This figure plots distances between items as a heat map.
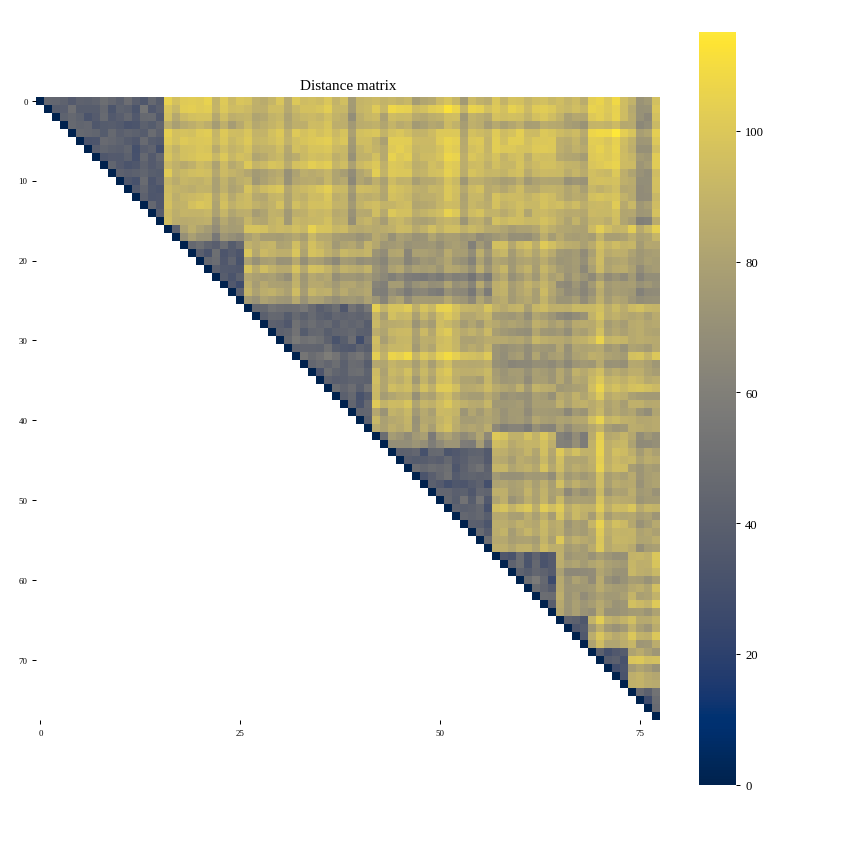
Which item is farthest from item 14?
51
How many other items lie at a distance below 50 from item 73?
4
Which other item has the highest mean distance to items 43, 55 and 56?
70
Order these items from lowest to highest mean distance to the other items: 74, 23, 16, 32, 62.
23, 62, 32, 74, 16
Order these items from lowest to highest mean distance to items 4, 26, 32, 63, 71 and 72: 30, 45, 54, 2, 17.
30, 17, 2, 54, 45
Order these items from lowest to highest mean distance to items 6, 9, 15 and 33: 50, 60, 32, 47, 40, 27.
27, 40, 32, 47, 60, 50
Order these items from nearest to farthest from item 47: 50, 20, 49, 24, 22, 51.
49, 50, 51, 22, 24, 20
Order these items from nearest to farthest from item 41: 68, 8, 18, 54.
68, 54, 18, 8
